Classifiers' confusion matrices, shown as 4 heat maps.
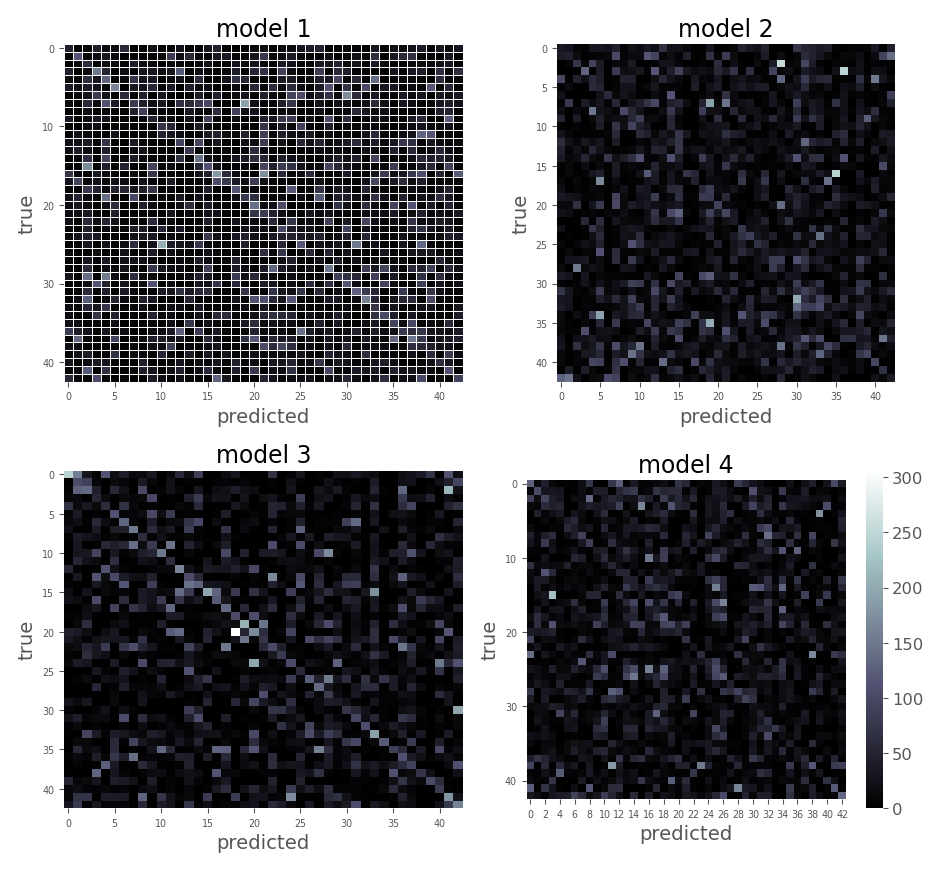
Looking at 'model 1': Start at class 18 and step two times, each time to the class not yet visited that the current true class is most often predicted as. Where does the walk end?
15
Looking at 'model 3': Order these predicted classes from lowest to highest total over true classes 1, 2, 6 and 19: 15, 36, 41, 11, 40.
15, 11, 40, 36, 41
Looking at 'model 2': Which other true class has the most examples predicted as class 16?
35
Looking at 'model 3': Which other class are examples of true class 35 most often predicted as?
27
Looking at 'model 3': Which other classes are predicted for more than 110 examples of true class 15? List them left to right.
12, 16, 33
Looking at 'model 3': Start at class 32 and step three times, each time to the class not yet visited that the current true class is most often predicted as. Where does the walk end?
21
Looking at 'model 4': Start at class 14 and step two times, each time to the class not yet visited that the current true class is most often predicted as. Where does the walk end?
16
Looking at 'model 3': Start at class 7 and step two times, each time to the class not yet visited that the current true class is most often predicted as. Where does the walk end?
13
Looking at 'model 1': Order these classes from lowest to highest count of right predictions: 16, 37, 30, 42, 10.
10, 42, 30, 37, 16
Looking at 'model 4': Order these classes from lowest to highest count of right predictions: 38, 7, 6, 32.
6, 32, 7, 38
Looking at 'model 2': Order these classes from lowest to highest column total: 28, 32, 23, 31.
23, 32, 28, 31
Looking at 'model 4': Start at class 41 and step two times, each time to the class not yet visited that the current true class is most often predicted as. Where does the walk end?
11
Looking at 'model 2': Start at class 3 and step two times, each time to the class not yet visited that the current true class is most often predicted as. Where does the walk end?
21
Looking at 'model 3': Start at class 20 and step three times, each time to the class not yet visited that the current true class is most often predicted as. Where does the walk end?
40
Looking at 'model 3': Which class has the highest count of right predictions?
0
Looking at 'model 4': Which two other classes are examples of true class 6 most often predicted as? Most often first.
32, 31
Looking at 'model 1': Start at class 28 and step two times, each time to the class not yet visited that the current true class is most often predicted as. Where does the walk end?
32
